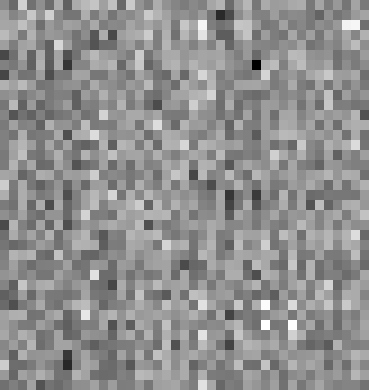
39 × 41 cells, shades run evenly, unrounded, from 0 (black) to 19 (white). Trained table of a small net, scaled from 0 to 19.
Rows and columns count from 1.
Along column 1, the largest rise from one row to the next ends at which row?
9
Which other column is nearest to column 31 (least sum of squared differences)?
7
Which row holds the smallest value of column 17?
23
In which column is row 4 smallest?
13
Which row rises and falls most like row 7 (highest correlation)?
6
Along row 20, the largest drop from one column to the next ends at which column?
26
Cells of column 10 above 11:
23
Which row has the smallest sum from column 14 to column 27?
35
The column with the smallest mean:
8
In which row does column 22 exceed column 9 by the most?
11
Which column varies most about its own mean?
29
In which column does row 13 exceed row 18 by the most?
18
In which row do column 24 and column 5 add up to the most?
10
